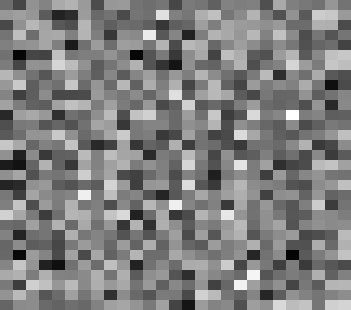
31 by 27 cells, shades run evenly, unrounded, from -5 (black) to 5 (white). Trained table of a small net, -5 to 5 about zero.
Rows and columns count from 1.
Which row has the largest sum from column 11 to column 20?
2
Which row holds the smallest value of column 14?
7
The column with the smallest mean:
24
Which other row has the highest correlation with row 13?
12
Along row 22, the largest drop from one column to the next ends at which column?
11
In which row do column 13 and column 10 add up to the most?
22
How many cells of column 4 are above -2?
27
